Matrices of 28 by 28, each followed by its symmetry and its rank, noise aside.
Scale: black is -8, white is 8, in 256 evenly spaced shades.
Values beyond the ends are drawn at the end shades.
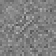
symmetric, rank six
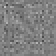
antisymmetric, rank four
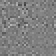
no symmetry, rank four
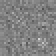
symmetric, rank six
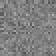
no symmetry, rank four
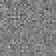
antisymmetric, rank eight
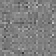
no symmetry, rank six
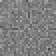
symmetric, rank eight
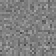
no symmetry, rank eight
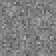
no symmetry, rank eight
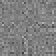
antisymmetric, rank four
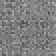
no symmetry, rank six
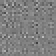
antisymmetric, rank four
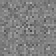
symmetric, rank six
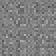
no symmetry, rank six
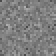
symmetric, rank eight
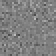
antisymmetric, rank eight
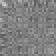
symmetric, rank four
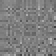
no symmetry, rank four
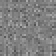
antisymmetric, rank four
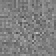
antisymmetric, rank eight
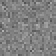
no symmetry, rank eight
